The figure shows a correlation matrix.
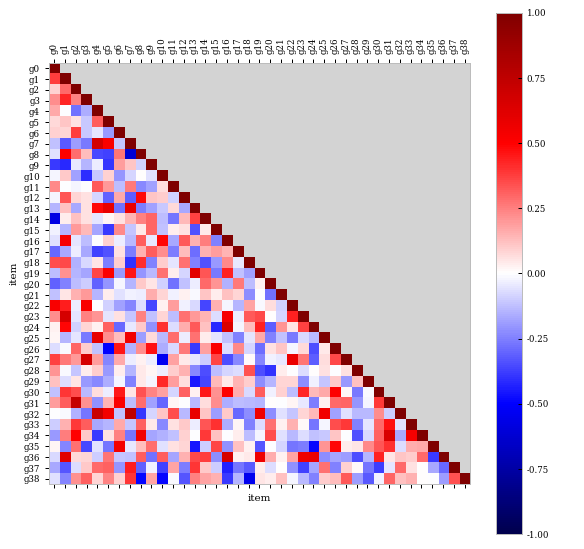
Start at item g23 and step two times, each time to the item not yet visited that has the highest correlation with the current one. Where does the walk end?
g36
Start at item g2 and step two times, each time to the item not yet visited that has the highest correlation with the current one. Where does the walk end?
g34
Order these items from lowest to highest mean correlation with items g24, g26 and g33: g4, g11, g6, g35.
g4, g11, g35, g6
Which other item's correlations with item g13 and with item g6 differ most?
g35
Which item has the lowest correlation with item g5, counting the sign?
g26
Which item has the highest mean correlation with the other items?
g30
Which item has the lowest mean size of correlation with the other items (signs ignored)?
g21
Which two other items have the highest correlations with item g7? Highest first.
g32, g4
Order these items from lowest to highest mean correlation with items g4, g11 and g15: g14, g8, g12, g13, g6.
g8, g14, g12, g6, g13
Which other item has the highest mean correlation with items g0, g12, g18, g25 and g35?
g6
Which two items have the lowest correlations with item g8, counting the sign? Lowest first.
g7, g38
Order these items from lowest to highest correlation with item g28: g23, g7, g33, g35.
g33, g7, g23, g35
